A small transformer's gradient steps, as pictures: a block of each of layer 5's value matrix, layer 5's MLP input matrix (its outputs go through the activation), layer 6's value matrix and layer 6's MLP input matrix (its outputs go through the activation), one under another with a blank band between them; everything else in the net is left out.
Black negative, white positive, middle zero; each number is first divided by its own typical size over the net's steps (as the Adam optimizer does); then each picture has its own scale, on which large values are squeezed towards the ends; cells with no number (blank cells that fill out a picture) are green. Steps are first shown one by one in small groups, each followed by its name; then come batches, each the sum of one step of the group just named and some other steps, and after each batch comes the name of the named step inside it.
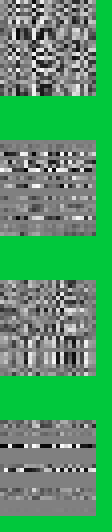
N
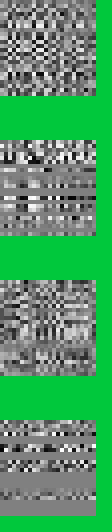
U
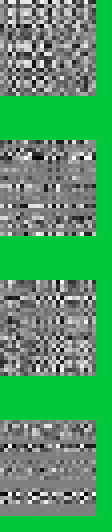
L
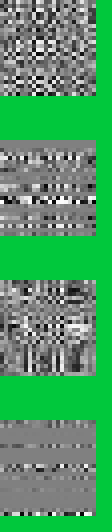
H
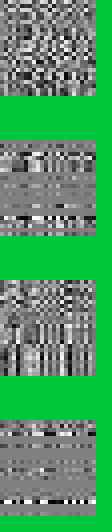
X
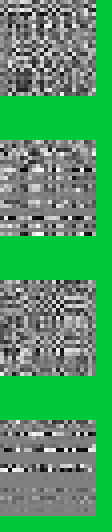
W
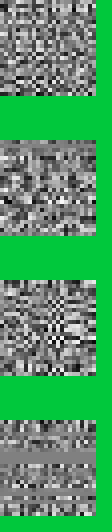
H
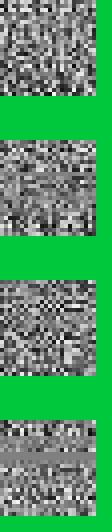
W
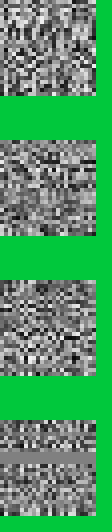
N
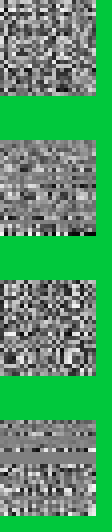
W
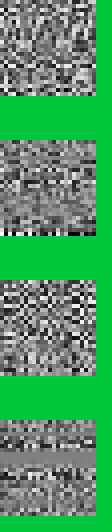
N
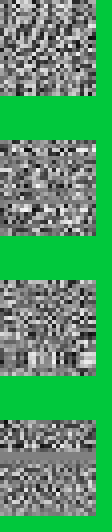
N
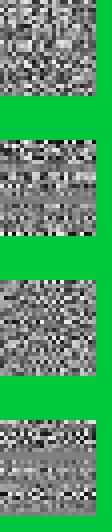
L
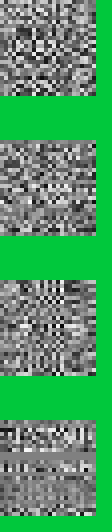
H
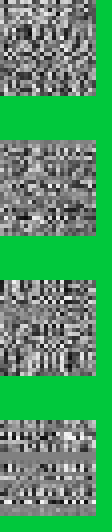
X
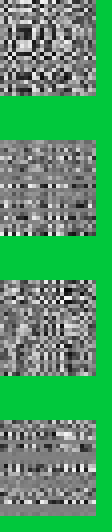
X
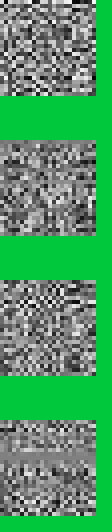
H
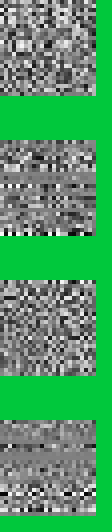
L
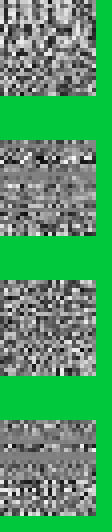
L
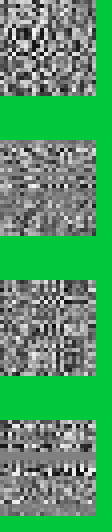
N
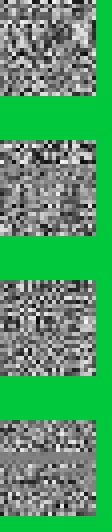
L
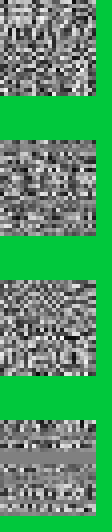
N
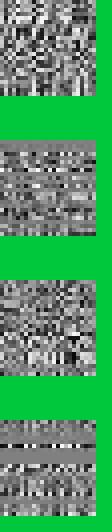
N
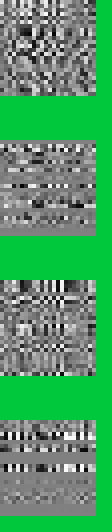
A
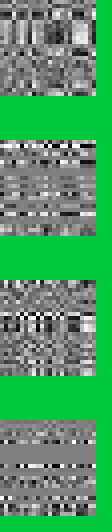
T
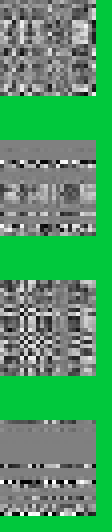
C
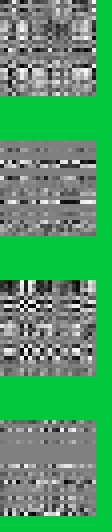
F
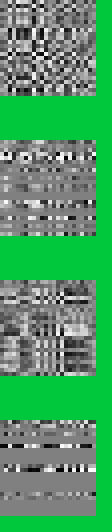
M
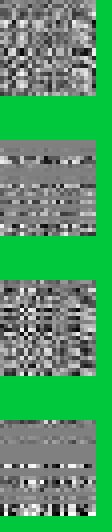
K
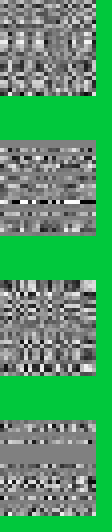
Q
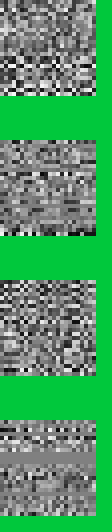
F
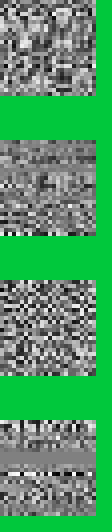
F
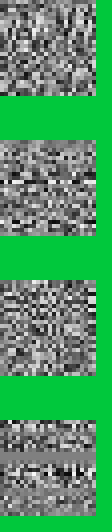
M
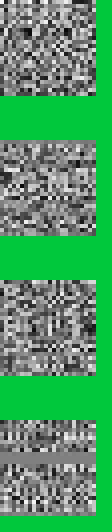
A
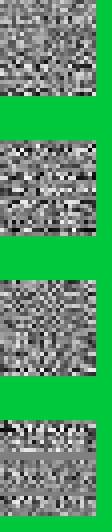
Q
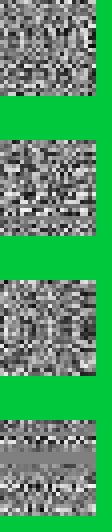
Q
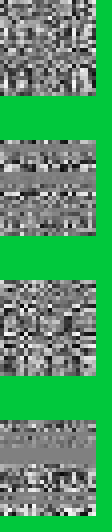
K
